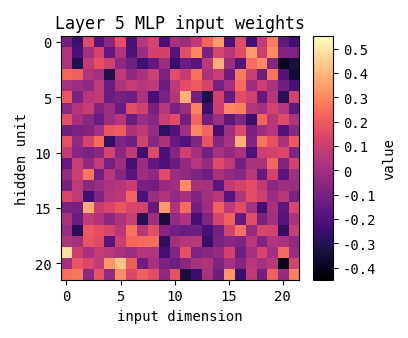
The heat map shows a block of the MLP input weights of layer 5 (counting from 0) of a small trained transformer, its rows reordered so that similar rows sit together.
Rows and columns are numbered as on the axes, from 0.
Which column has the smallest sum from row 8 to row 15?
10
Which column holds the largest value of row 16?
15
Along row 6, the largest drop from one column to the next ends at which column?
13
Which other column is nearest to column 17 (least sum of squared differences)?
3
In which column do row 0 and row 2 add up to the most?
14
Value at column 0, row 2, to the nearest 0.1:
0
